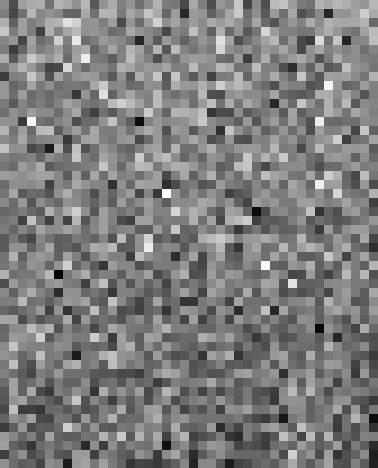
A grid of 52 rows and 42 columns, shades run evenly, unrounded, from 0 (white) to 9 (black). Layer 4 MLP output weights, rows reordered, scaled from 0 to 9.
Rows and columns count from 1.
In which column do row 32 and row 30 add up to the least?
30
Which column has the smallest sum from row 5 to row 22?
38
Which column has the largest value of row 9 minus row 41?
13
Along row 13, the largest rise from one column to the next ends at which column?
24
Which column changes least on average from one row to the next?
29
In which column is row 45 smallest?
9
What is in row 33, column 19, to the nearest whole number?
6
